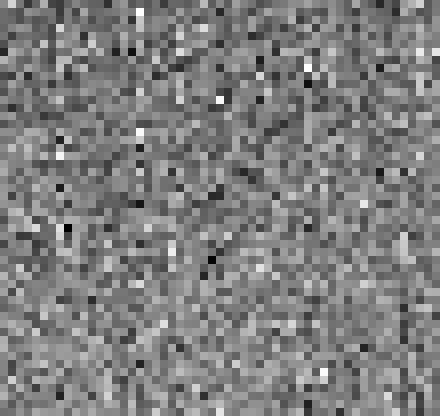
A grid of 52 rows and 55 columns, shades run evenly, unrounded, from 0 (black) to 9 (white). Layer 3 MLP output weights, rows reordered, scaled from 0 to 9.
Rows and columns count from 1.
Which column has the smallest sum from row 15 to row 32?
28
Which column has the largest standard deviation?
18
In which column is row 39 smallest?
51
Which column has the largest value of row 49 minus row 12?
29
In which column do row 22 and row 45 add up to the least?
48
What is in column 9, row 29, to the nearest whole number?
0
